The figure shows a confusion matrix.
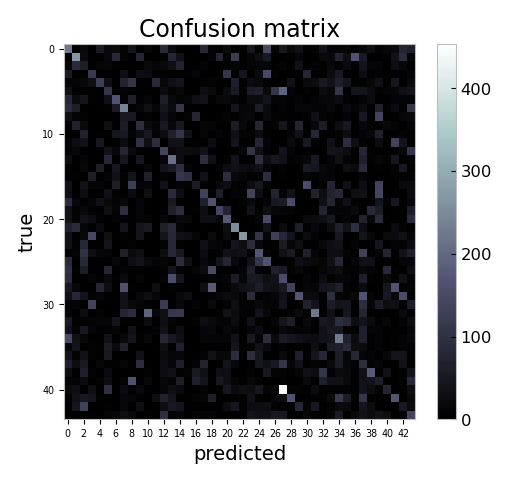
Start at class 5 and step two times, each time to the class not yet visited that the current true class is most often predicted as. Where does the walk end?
13
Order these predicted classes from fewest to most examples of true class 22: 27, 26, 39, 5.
39, 5, 27, 26
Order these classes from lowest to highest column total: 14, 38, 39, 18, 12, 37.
38, 18, 39, 12, 14, 37
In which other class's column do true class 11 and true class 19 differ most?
41
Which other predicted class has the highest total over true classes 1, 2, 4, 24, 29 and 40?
27
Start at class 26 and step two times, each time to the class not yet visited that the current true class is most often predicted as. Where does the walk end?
28
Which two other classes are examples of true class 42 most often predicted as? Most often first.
2, 29
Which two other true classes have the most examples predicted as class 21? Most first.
1, 36
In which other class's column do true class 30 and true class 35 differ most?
3
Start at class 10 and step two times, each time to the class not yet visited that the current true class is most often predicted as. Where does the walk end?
37
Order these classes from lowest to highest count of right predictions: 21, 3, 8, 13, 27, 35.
8, 35, 3, 27, 13, 21
